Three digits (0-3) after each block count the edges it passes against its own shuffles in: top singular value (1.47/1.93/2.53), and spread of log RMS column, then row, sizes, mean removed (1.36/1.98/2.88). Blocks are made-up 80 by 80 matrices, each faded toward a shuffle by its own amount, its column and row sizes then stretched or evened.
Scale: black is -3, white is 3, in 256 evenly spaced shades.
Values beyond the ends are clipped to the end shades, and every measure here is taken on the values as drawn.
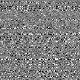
2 0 3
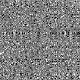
2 1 2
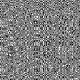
3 2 0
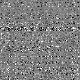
0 2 3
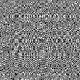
3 0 2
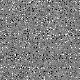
0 1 2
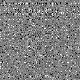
2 1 2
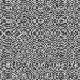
3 0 1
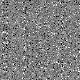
0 2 1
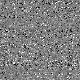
0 0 2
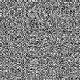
2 0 1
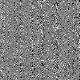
0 3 0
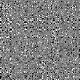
2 2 2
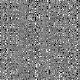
2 3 1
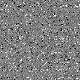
1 0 2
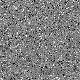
0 0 0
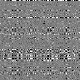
3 2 3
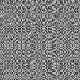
3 2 2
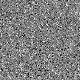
0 1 1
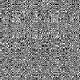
2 1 2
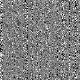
0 3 0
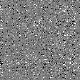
0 2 2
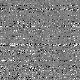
0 1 3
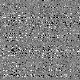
0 2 3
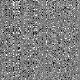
2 3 1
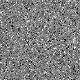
0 1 0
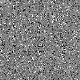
1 1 1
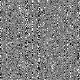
1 3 0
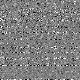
0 1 3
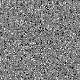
1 1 0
